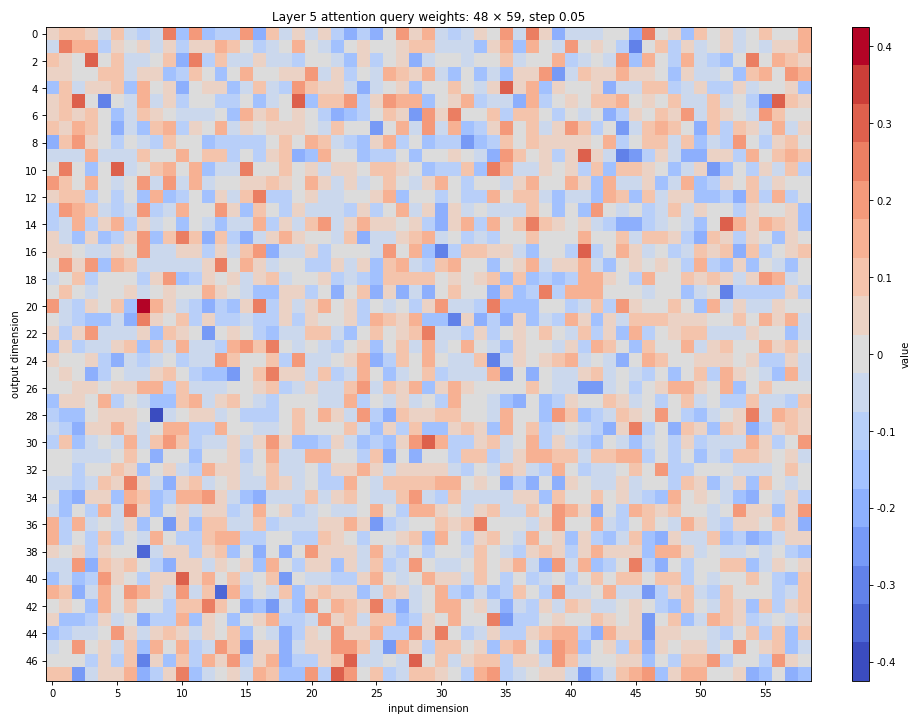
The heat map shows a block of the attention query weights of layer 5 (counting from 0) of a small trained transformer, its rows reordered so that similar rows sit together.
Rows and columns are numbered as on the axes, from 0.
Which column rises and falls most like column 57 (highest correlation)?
18
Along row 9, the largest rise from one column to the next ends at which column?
35
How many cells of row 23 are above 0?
24
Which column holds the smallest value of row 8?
32
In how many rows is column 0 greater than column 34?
23
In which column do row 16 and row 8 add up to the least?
30
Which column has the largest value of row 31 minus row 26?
42
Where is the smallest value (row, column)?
28, 8
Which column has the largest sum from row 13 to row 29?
7
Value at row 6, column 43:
-0.2
